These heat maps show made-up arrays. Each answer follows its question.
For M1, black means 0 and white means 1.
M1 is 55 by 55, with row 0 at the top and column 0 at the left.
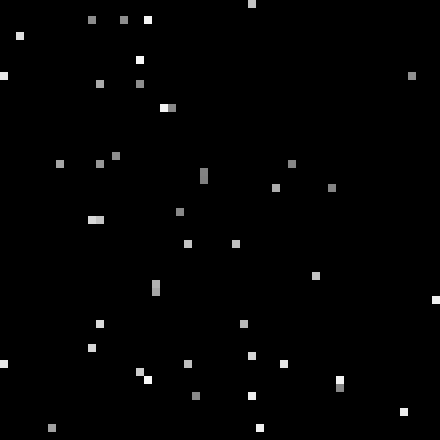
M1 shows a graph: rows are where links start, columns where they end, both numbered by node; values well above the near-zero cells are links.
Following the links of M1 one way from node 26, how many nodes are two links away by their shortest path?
1
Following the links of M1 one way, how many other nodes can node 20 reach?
6
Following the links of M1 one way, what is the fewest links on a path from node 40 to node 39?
4
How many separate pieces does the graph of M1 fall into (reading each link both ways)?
12
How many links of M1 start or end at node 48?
1
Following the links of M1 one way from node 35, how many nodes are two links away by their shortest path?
1
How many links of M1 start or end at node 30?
3
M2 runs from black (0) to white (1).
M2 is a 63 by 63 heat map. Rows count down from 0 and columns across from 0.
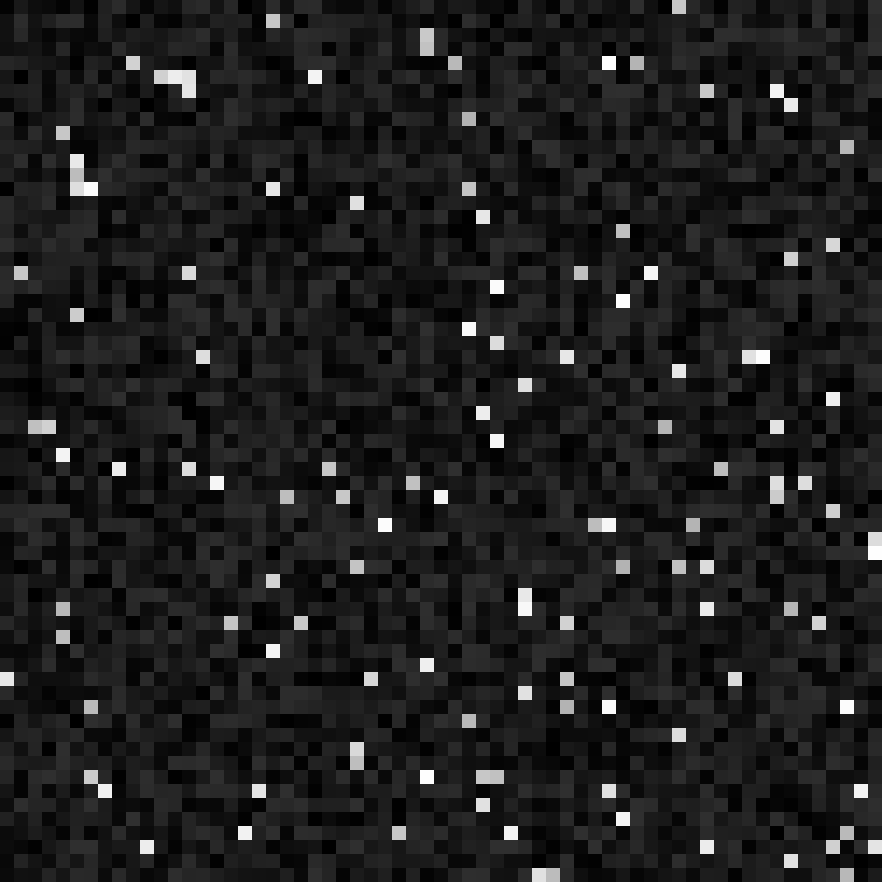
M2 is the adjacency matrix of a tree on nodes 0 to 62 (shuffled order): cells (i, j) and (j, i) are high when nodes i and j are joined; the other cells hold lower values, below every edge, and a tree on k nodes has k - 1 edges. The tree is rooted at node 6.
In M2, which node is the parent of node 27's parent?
43
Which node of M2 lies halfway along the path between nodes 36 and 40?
60
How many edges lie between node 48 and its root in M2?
3
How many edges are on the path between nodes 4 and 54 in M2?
5
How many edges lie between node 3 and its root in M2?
3
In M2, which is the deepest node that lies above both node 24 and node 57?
55
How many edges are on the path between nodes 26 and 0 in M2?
2
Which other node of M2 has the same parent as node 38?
39
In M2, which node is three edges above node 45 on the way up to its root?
50
